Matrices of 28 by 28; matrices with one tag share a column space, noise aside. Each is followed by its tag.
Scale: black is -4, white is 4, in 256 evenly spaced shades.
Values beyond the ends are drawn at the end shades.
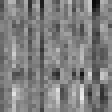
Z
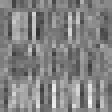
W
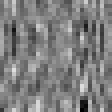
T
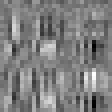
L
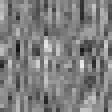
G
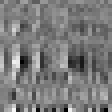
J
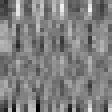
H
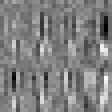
L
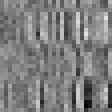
W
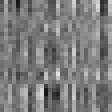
Z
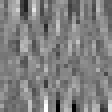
H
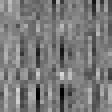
Z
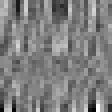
H
